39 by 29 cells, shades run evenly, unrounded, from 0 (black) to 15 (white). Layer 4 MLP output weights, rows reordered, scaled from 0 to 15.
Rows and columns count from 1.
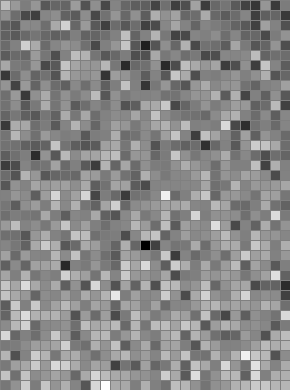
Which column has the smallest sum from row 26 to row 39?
16
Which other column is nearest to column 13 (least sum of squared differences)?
24
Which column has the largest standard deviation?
26
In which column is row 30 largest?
12
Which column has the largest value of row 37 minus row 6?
6
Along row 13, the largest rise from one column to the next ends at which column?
2
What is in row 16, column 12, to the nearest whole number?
11
